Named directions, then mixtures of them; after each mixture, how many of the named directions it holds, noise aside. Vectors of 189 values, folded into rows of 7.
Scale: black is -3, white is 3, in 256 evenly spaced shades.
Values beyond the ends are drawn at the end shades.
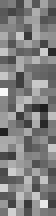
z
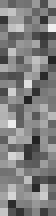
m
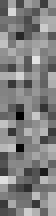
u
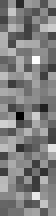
three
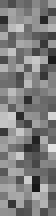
two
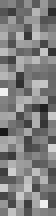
one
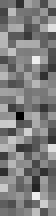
three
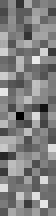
two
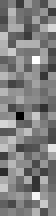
three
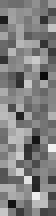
two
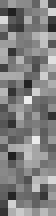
one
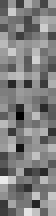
one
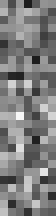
two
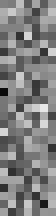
one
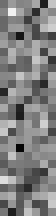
three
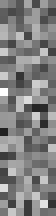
one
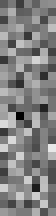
three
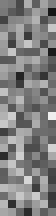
two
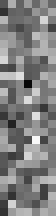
two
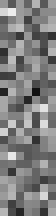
two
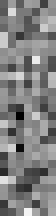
one
